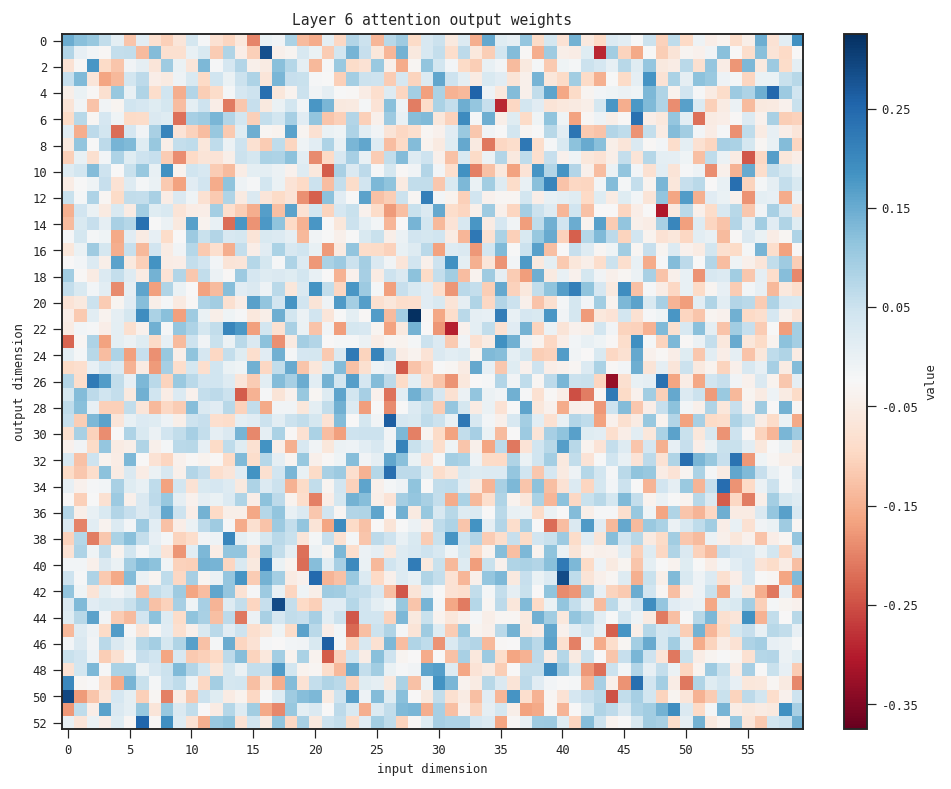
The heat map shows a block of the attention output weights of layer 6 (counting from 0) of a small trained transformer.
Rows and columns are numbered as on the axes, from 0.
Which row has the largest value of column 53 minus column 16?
51
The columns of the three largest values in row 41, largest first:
40, 20, 14
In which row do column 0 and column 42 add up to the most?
50
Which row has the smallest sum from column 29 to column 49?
22
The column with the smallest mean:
31
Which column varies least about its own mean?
5
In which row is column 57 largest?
4
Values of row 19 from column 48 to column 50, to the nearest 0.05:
-0.05 -0.1 0
